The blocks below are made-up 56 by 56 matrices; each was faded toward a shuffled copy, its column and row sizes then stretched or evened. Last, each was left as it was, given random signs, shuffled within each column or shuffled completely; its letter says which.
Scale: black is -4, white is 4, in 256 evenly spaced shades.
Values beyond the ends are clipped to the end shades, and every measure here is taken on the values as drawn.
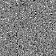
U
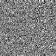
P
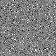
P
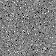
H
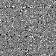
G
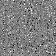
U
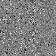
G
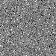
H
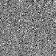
P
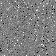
U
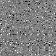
P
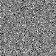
G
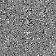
G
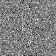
G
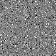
G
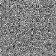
P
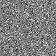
U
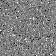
H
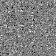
G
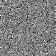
U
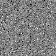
U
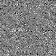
G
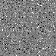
P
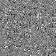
G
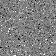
H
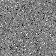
H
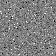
H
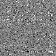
G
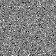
G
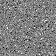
H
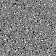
H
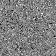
H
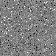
U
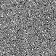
H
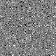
P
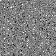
U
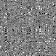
P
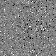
U
